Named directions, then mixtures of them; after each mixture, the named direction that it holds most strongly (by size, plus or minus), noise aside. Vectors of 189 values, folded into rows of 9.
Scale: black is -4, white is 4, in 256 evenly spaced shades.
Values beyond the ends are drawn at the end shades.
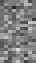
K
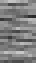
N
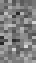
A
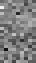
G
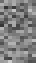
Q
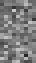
K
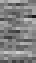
N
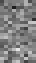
K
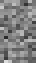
Q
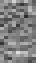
Q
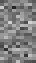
K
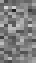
Q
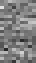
G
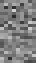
K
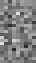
A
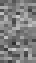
Q
